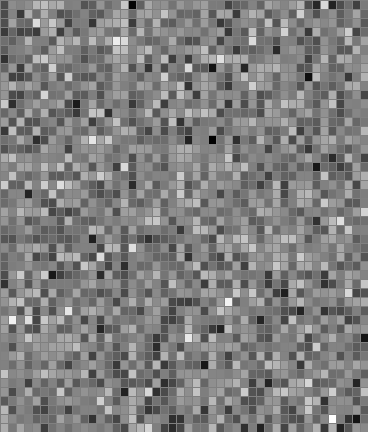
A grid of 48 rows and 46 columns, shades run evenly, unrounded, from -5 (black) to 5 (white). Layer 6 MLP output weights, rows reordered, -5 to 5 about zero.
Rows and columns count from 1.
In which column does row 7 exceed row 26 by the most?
28
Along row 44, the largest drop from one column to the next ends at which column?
20
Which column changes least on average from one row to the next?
22
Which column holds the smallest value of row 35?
38
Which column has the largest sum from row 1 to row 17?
16
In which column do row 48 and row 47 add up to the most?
42
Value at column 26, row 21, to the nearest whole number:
2
